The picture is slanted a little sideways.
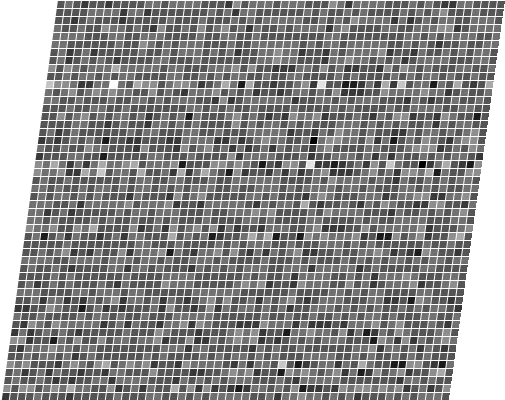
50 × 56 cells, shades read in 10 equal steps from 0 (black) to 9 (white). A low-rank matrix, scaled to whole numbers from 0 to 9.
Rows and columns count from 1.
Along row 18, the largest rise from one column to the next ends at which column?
36
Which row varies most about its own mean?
11
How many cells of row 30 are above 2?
44
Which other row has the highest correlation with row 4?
19
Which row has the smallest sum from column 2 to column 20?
18
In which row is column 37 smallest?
46
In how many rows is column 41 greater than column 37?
19
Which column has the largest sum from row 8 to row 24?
9
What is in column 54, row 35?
4
